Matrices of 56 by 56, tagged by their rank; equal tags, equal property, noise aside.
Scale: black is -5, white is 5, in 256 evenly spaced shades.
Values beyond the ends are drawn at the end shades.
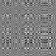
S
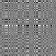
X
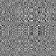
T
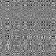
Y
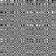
S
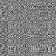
Y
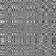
S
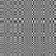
X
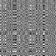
X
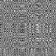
Y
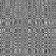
S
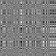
X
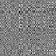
T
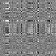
S
